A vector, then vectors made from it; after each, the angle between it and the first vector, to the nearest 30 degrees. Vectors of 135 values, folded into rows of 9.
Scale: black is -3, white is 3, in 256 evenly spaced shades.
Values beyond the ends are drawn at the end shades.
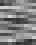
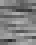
120 degrees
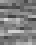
120 degrees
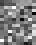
60 degrees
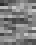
30 degrees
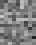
90 degrees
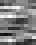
30 degrees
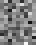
90 degrees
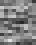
30 degrees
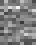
60 degrees
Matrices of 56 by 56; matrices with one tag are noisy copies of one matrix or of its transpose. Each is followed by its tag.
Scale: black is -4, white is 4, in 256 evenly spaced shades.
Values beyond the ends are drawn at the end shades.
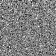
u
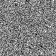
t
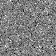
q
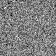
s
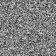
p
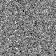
q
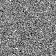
q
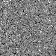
q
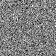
u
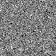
q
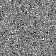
q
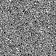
q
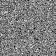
p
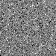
u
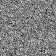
q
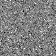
q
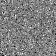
p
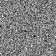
t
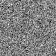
u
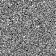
u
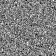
t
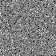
p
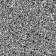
p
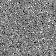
q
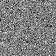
u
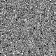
p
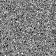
p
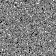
t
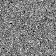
q
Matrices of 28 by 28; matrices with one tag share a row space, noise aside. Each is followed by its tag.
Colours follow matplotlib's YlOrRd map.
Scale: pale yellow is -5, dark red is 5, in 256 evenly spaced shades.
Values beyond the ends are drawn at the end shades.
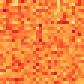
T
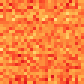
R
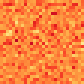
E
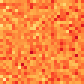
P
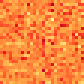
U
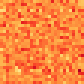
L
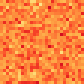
L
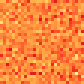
P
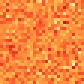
T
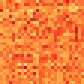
R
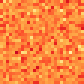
L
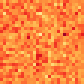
T
